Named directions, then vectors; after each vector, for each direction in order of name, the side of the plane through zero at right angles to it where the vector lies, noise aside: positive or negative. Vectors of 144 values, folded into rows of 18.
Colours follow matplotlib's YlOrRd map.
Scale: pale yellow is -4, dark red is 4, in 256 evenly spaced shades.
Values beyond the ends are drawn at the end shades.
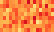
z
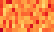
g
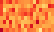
positive, negative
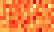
negative, positive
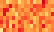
negative, negative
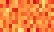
positive, positive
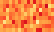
negative, positive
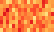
negative, negative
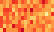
negative, negative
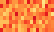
positive, positive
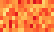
positive, positive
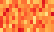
negative, negative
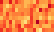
positive, negative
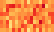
negative, negative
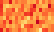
positive, negative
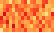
negative, negative
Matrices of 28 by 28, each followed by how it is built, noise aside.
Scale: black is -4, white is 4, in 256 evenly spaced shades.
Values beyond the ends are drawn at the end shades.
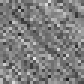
Toeplitz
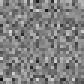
low rank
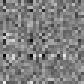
low rank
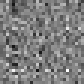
low rank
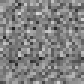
repeating columns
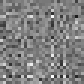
low rank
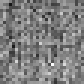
blocks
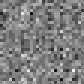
low rank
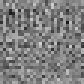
blocks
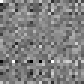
low rank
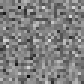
repeating columns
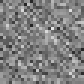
Toeplitz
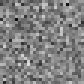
noise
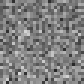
repeating columns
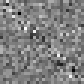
banded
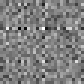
low rank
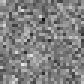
noise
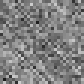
Toeplitz
